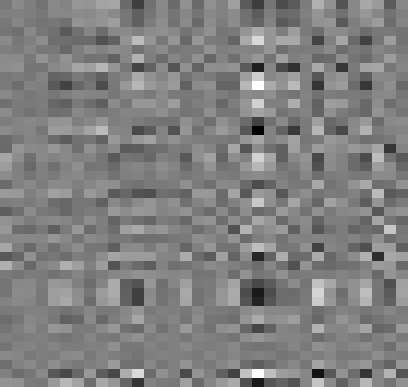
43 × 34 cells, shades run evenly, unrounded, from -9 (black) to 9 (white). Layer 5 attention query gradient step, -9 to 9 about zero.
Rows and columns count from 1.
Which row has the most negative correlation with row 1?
5
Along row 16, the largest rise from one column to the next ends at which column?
10
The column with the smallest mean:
24
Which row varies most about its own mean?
42
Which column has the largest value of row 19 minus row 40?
22
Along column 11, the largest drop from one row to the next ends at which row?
43
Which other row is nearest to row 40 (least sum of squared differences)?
20
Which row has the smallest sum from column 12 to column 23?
15
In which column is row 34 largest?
27
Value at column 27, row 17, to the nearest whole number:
2
